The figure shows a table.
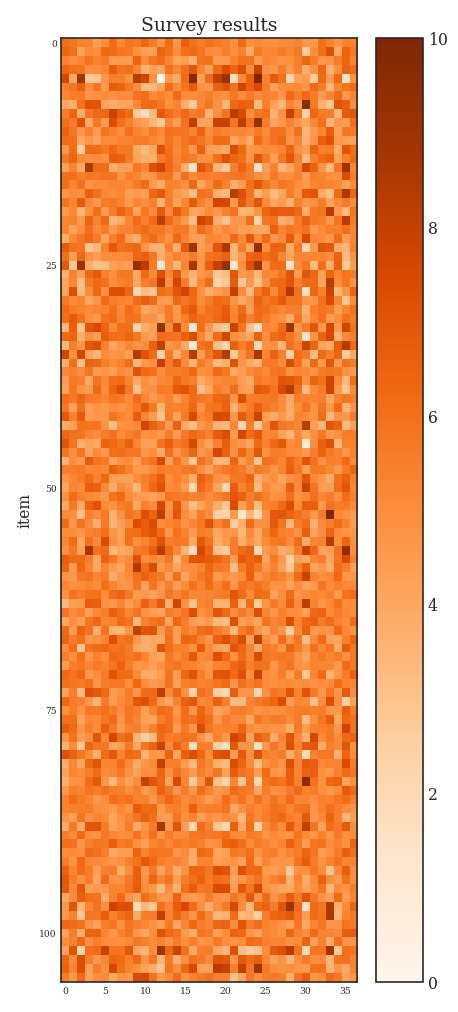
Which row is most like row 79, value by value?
73
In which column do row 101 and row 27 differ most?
33
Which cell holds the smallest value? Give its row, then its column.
4, 12
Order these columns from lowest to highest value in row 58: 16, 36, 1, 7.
7, 36, 1, 16
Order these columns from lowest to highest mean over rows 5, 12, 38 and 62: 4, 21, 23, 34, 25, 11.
11, 34, 23, 25, 4, 21
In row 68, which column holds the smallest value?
2
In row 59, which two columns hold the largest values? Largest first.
9, 11
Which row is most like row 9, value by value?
104
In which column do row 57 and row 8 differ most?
30
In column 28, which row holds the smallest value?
25
